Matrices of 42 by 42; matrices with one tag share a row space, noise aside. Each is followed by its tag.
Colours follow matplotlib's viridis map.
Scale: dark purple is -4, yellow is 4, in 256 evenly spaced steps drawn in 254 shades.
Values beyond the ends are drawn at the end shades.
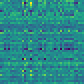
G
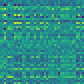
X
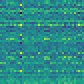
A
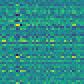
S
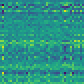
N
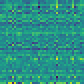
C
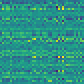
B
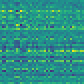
S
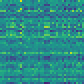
A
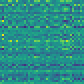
N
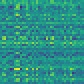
S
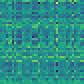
C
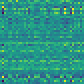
N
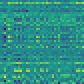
X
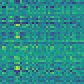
S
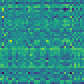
N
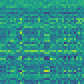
A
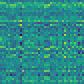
A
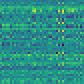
B
